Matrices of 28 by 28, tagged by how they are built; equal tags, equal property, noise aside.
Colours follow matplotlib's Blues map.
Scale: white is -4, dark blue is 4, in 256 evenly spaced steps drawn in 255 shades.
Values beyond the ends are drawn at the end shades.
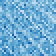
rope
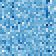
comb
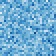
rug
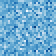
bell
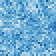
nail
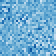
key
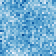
nail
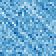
rope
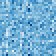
comb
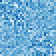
key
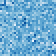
key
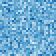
rug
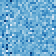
comb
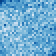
nail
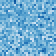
rug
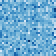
comb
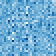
comb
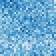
nail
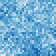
nail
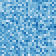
rug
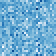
comb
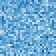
rug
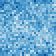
nail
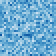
rug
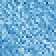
rope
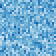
rug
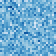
rug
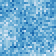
nail
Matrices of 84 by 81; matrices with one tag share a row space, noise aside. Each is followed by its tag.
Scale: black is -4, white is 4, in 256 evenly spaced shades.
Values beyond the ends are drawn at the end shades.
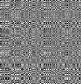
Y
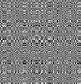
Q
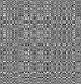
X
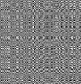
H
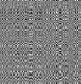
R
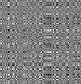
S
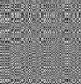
Y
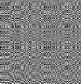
Y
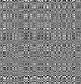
X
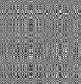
R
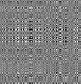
R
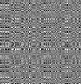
Y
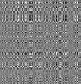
R
